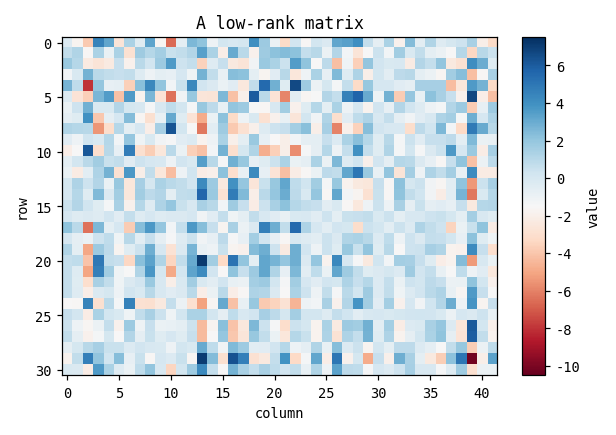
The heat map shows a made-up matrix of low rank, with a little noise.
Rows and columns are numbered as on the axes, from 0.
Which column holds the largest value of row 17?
22
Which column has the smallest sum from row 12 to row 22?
2
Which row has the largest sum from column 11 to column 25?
20
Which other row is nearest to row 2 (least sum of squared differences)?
8
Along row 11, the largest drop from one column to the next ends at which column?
39
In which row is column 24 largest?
29
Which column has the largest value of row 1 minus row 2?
13
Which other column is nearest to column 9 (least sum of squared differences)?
1
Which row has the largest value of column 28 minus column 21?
5
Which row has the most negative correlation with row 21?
7
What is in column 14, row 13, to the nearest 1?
2
